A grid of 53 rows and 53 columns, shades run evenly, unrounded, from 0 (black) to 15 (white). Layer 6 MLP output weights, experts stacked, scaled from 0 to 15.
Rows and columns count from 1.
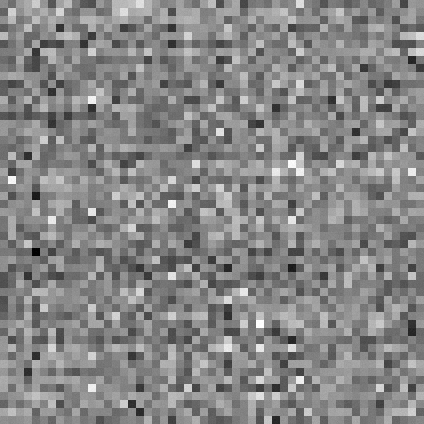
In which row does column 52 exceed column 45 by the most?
17
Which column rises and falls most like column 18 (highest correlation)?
15
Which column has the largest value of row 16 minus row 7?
5
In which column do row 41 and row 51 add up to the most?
33
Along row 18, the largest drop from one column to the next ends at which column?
7
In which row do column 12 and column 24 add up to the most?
49
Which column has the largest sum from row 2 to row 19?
24
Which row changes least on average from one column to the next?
50
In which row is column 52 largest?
22
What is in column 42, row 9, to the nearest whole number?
11
